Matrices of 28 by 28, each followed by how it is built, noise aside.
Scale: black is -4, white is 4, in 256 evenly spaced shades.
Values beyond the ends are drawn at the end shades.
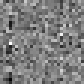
uneven columns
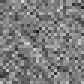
Toeplitz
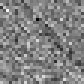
Toeplitz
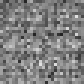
blocks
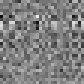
low rank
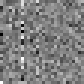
uneven columns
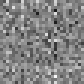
uneven columns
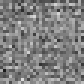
blocks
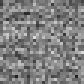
blocks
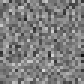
blocks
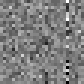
uneven columns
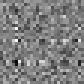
low rank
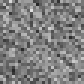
Toeplitz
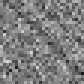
Toeplitz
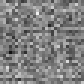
blocks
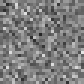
Toeplitz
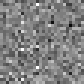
uneven columns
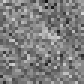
Toeplitz
